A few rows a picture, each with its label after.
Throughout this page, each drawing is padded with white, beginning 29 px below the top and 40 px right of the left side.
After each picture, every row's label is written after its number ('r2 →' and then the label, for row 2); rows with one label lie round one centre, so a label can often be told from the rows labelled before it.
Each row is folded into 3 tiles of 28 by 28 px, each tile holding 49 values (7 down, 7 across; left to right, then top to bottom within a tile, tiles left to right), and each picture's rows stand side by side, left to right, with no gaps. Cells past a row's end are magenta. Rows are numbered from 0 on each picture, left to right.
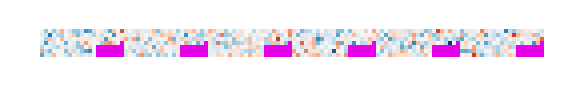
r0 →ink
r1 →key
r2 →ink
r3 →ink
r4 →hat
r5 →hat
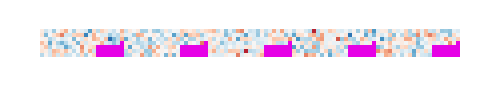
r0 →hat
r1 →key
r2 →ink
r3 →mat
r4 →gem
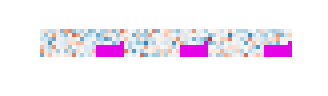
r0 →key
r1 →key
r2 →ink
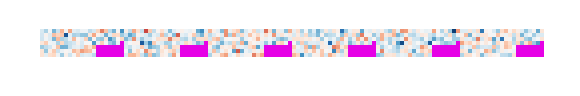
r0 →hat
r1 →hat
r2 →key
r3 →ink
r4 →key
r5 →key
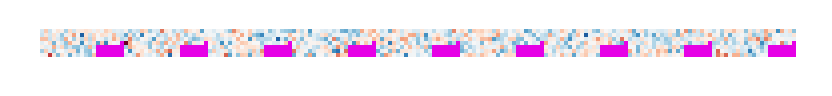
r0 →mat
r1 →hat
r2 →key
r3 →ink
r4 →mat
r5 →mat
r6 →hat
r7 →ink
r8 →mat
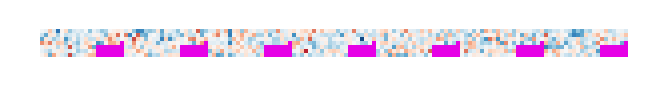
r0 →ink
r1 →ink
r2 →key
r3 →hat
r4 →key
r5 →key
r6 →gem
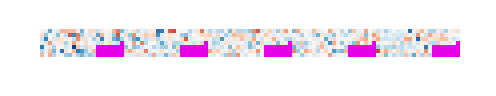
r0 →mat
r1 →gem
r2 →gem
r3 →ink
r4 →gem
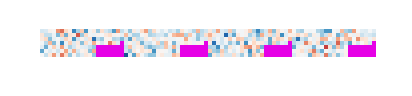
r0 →mat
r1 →hat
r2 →ink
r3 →gem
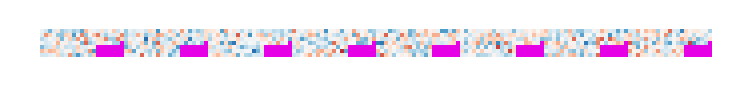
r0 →gem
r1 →key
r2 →mat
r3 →hat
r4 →gem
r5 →gem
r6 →gem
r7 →hat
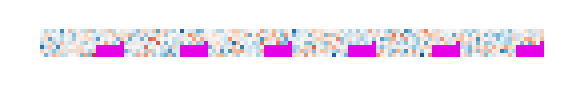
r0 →key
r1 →mat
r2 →mat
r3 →mat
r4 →gem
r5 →ink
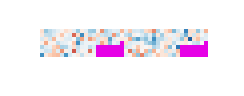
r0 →hat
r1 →key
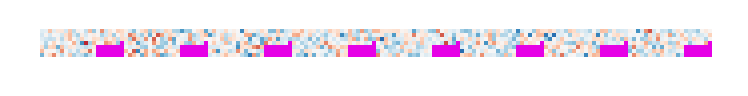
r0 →gem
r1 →mat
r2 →key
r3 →key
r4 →mat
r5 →mat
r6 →key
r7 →mat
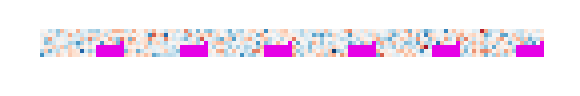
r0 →ink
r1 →mat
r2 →gem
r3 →ink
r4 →ink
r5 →hat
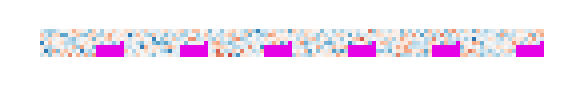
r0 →ink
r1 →ink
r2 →mat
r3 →ink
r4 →mat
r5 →gem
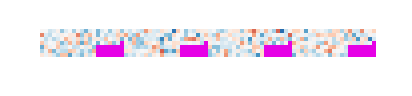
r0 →mat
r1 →ink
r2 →key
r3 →key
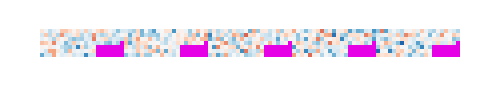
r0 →hat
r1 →ink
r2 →key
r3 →mat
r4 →mat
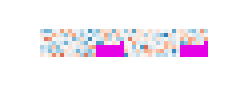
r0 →mat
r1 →ink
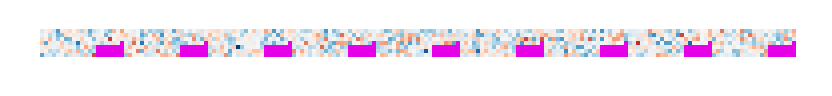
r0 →ink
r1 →ink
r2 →key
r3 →gem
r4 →mat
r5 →ink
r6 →mat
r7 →ink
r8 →key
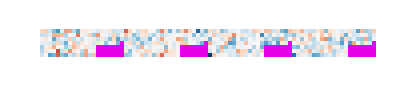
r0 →key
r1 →hat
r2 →key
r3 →key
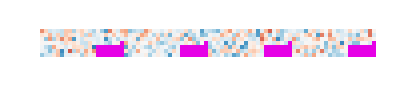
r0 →key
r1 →hat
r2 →hat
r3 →mat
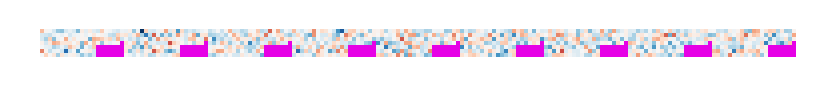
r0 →gem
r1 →ink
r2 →gem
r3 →hat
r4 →mat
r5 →mat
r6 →key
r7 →mat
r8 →key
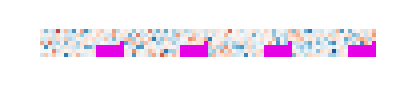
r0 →hat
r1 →ink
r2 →hat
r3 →ink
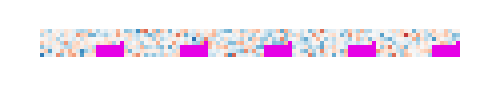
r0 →key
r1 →hat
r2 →key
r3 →key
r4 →key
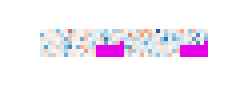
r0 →key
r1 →key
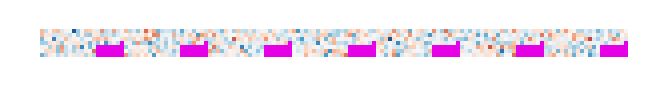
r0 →gem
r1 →mat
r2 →mat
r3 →hat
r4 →key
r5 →ink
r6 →mat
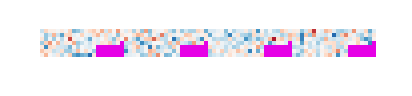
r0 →gem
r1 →mat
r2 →ink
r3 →hat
